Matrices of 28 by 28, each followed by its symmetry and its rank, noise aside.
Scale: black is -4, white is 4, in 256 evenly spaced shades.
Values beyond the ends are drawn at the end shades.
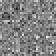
symmetric, rank five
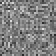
no symmetry, rank six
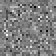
antisymmetric, rank six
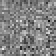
no symmetry, rank five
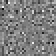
antisymmetric, rank four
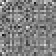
symmetric, rank four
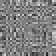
antisymmetric, rank four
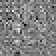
no symmetry, rank six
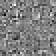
antisymmetric, rank six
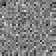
symmetric, rank five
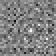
symmetric, rank five
